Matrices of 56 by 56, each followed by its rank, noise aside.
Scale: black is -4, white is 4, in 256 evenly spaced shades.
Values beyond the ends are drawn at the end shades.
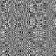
four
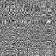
six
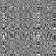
three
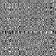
four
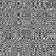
four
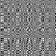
two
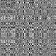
three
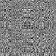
five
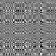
two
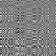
two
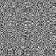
six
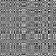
two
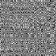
six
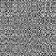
four
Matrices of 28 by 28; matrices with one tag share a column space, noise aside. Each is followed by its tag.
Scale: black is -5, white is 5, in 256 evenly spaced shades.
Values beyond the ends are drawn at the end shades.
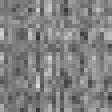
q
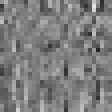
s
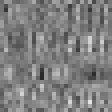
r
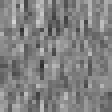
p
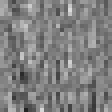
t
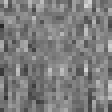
s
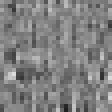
t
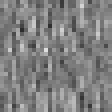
p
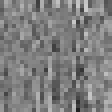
s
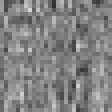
s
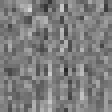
s
